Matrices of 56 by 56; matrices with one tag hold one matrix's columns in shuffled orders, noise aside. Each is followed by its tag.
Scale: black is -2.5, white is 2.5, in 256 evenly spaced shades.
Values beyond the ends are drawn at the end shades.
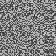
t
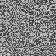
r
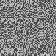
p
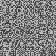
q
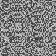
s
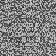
s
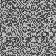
s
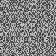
s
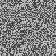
p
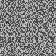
s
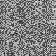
q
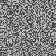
r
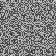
t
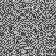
t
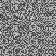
t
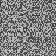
s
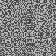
r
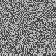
p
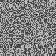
p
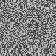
p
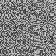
t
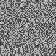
p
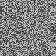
q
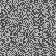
r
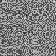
t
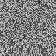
p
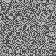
t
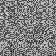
q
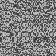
s
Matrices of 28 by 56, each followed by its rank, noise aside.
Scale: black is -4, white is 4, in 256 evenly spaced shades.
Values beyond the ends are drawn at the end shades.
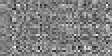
four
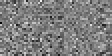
seven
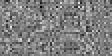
five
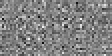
six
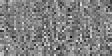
five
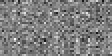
five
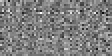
six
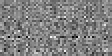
five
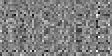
four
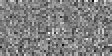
seven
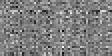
five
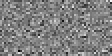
seven
